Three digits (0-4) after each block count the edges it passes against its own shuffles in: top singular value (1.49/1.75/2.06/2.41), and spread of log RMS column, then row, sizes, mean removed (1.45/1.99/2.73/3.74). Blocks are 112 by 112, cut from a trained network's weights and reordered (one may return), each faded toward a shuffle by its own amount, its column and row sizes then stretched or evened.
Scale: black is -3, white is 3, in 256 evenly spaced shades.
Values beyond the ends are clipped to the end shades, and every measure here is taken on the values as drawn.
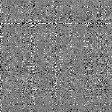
1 3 3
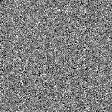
1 1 0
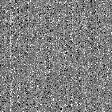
0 2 0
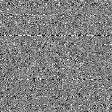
1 0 3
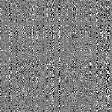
3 4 3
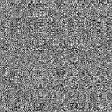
3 2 2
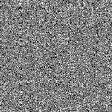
1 2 0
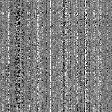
4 4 1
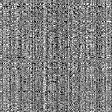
4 0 3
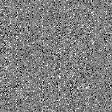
0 3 1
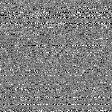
1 0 4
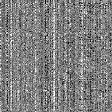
4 3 1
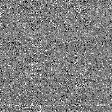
0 2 1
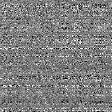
2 2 3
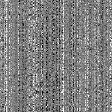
4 4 1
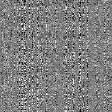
2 4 0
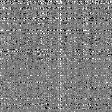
2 2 4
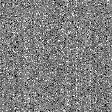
0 1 1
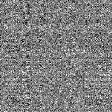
2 2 0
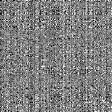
3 0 3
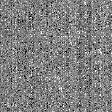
1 2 2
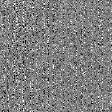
0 4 0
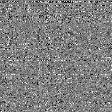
0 1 3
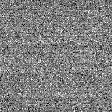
1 0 0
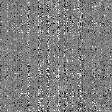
1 4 3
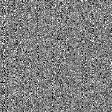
1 3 0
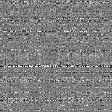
3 0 4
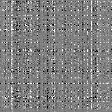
4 4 4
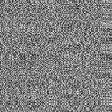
4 0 2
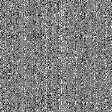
1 3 2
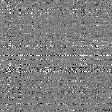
1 2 4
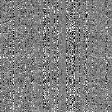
1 4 0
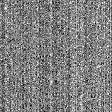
3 0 1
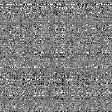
2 2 3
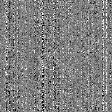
2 4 1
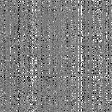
3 4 3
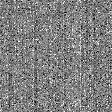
1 1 1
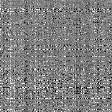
3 1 4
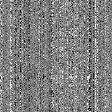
3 4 0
